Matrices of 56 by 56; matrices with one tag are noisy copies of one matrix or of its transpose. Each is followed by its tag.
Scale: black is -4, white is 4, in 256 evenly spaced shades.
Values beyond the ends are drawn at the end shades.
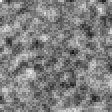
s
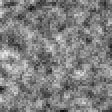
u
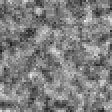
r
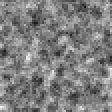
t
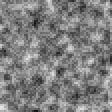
t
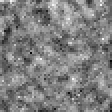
u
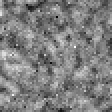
u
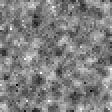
t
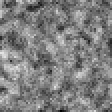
u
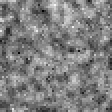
u
